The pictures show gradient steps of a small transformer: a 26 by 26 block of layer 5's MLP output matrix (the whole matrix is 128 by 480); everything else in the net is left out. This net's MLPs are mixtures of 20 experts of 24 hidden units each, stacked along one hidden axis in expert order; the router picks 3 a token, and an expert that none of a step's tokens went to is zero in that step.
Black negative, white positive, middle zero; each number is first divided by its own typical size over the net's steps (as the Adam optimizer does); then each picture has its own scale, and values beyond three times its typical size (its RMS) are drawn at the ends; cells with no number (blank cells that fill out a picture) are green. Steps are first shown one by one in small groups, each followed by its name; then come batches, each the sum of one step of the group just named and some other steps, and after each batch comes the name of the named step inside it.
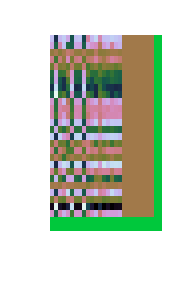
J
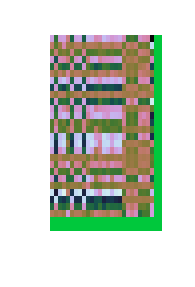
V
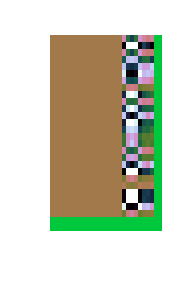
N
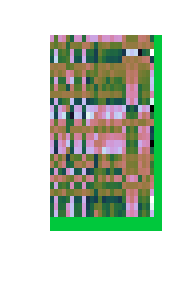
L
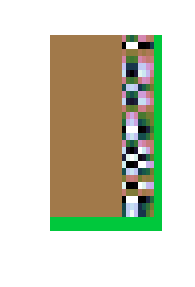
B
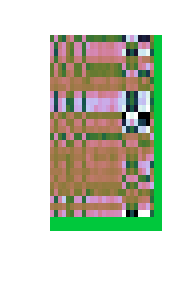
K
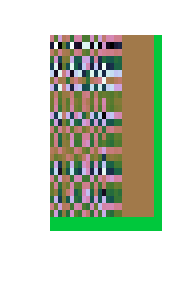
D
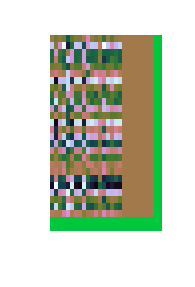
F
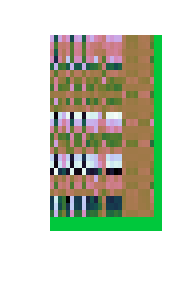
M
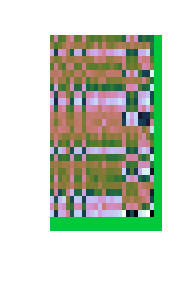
K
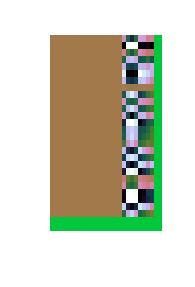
N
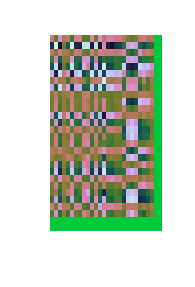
D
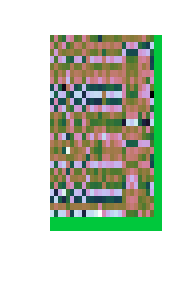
V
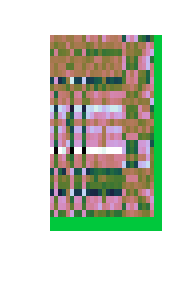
L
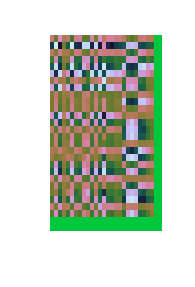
D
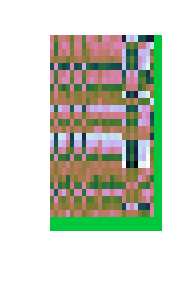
V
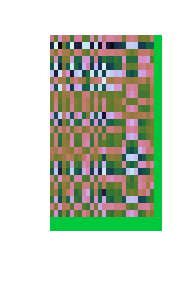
D
